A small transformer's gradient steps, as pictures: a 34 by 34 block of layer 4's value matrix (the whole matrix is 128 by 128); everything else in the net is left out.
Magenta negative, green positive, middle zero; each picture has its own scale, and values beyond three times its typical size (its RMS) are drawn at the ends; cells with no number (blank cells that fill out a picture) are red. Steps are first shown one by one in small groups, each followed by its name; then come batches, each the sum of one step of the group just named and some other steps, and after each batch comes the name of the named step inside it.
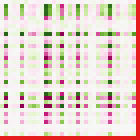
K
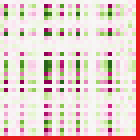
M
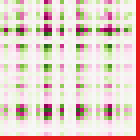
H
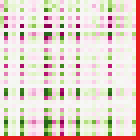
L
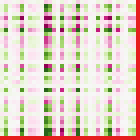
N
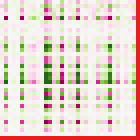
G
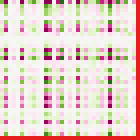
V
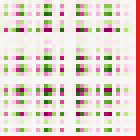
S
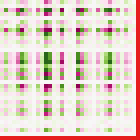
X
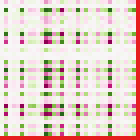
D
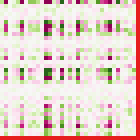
V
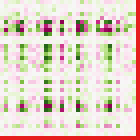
H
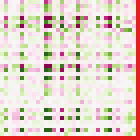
N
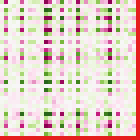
V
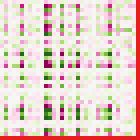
X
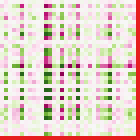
G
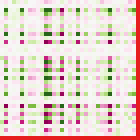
D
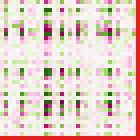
K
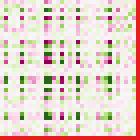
G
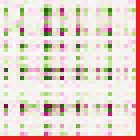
D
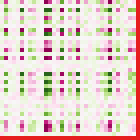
V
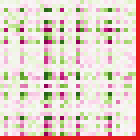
X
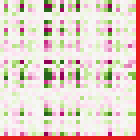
M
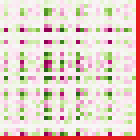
S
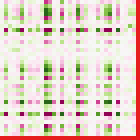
S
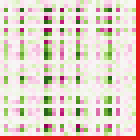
X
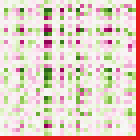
S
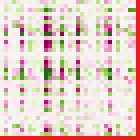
D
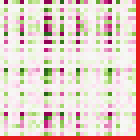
D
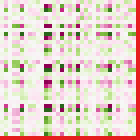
D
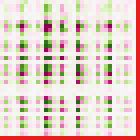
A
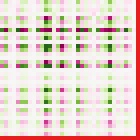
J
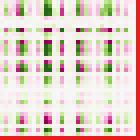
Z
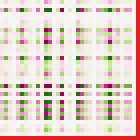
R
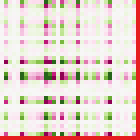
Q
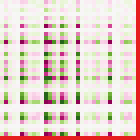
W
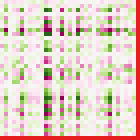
J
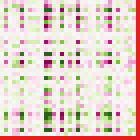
W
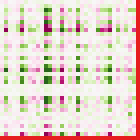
A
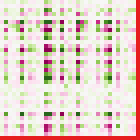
A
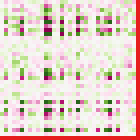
A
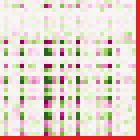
W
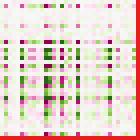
W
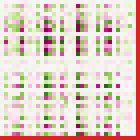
W
